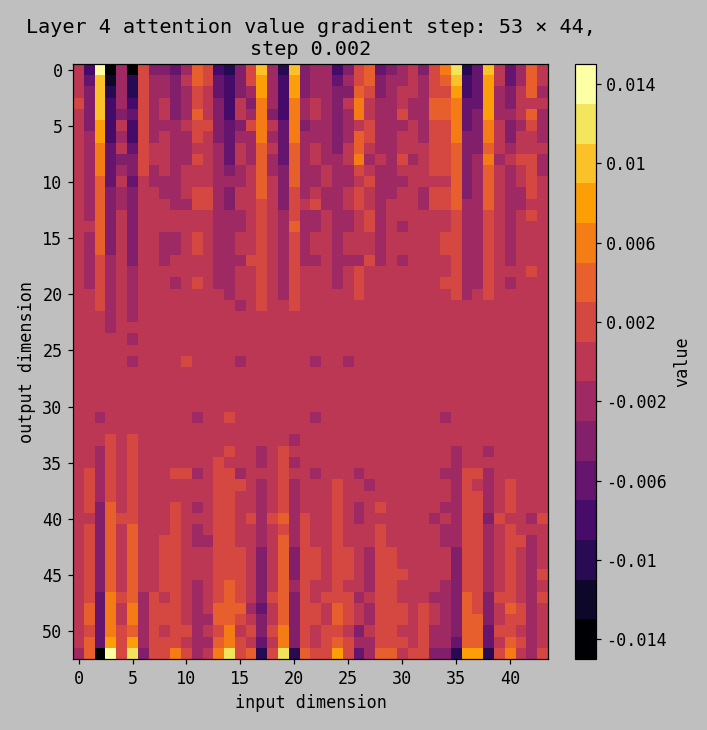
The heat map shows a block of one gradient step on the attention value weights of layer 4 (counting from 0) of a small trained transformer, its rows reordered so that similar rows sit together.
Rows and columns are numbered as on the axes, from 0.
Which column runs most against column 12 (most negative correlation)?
41
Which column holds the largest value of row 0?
2
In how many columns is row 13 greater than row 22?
7
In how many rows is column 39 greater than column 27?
12
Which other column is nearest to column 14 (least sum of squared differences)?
19
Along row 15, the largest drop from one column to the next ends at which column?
3
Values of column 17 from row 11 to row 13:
0.004 0.002 0.002
